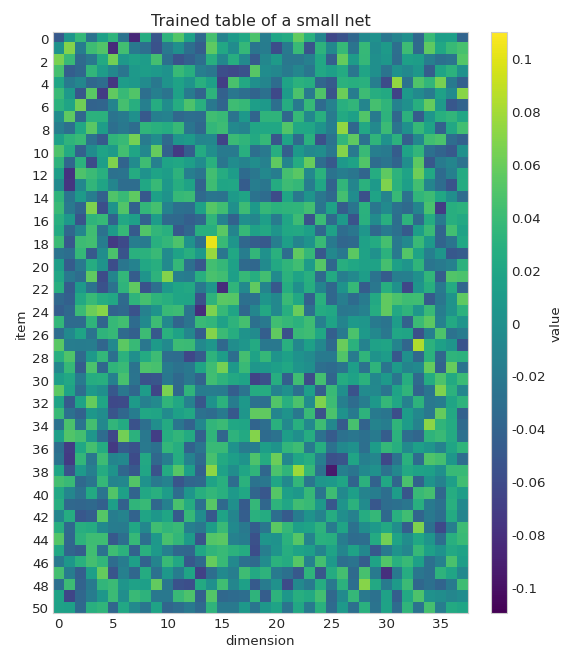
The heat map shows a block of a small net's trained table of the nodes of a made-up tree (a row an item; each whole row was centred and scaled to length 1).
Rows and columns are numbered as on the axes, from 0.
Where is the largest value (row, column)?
18, 14
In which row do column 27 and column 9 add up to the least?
31
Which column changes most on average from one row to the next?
5
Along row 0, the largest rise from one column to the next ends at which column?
8
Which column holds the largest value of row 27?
33
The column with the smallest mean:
13
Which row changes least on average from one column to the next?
3
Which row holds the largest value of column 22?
38
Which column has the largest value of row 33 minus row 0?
25
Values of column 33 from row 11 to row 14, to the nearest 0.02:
0.06 0.06 0.04 0.04
